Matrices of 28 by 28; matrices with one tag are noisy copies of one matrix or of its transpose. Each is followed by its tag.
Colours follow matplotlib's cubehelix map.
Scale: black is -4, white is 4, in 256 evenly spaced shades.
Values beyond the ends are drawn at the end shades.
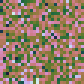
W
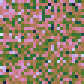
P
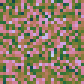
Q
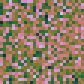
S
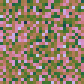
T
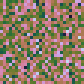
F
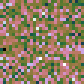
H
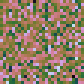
S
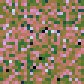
T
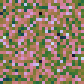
Q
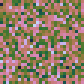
Q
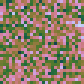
W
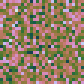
P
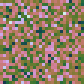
H
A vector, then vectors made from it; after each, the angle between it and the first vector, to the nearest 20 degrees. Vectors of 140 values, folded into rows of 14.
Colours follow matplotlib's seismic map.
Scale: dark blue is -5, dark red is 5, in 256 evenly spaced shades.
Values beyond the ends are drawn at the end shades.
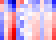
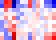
60 degrees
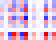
80 degrees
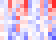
120 degrees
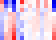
40 degrees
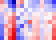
20 degrees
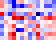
60 degrees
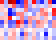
100 degrees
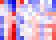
20 degrees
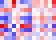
120 degrees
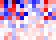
100 degrees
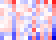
120 degrees
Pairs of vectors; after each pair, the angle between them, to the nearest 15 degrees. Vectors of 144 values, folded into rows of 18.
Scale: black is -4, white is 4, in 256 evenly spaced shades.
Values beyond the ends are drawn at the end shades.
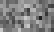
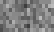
135 degrees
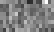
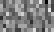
120 degrees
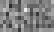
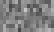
45 degrees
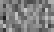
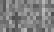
90 degrees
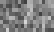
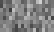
60 degrees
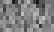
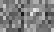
105 degrees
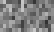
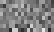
60 degrees
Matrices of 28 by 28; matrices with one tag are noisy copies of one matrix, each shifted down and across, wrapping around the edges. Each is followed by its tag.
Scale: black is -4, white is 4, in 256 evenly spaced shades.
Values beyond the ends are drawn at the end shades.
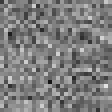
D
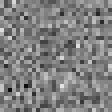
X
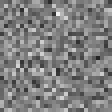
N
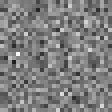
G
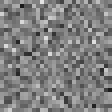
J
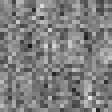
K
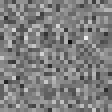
G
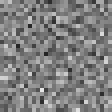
J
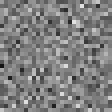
N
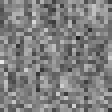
K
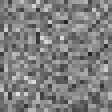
N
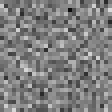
N
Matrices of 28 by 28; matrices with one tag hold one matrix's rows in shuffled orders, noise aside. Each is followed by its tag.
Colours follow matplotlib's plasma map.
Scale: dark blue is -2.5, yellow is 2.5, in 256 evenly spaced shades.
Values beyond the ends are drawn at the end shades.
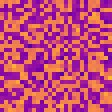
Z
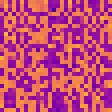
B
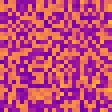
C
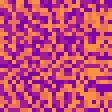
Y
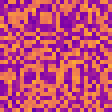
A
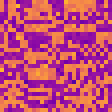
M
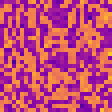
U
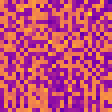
B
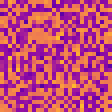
C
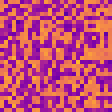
Y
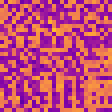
Y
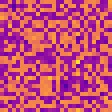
A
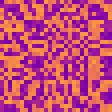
Z
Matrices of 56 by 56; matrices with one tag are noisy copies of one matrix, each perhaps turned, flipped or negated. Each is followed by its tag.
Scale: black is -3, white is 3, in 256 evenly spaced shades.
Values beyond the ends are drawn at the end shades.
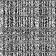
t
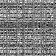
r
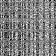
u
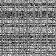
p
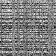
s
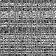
p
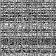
p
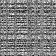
t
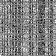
p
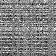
s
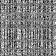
t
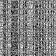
p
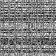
p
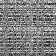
s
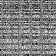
u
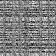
t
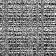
s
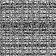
r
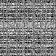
r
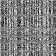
t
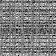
r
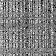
s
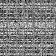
r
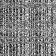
s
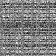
r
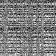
s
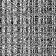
u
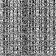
r
